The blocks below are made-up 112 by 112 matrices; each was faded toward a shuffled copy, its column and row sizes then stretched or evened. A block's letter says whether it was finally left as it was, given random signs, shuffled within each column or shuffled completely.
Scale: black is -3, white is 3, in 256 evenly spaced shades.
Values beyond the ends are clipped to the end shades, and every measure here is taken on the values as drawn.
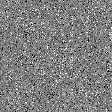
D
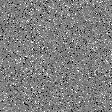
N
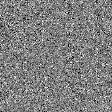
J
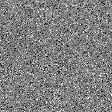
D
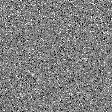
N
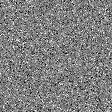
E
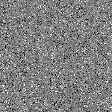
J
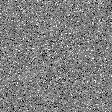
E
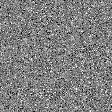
J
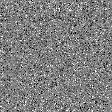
J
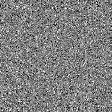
D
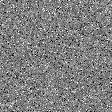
E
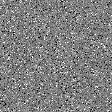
J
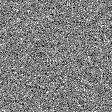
E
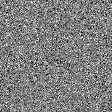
J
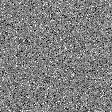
E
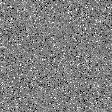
J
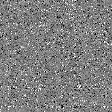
D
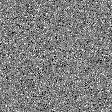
E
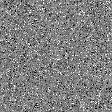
J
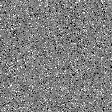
N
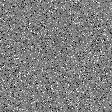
E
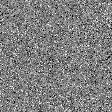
N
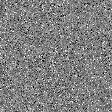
N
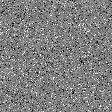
E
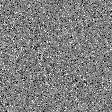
E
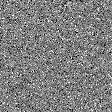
E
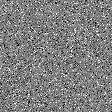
E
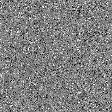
J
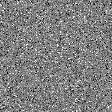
J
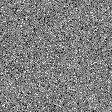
E
